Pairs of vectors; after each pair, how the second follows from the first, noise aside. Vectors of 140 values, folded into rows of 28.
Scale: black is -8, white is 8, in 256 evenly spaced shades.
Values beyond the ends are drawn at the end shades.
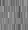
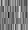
negated, scaled up.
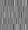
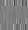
negated, partly zeroed.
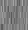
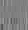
partly zeroed.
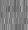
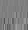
negated, partly zeroed.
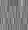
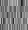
negated, scaled up.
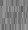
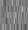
negated.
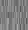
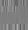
partly zeroed.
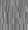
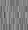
negated.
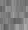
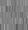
negated, partly zeroed.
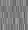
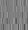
negated, partly zeroed.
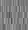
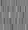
negated, partly zeroed.
